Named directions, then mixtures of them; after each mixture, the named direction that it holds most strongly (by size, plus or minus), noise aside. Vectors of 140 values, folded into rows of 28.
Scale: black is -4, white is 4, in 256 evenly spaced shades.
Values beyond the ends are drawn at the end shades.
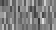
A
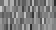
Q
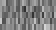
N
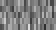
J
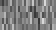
A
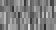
J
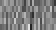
Q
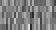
Q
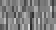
J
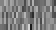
Q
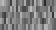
A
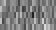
N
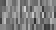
N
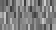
A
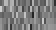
Q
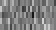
Q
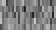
N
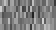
Q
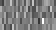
A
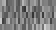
N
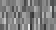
J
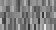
J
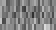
N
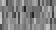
N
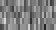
J
